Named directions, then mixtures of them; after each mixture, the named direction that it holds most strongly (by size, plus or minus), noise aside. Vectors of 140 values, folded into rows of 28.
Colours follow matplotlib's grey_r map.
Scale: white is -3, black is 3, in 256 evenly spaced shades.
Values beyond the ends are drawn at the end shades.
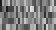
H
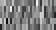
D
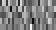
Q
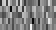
Q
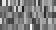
Q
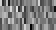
Q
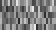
H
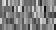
D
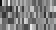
H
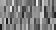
D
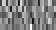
Q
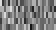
H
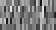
D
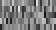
D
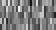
D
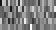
Q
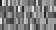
H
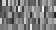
Q
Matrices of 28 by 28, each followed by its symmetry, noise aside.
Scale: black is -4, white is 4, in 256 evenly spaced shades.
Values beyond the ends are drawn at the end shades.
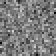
same after a half turn.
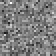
antisymmetric.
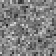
same after a half turn.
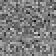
mirrored left to right.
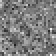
symmetric across the other diagonal.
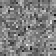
antisymmetric.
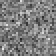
no symmetry.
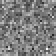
mirrored left to right.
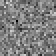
no symmetry.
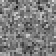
mirrored left to right.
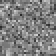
same after a half turn.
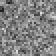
symmetric.
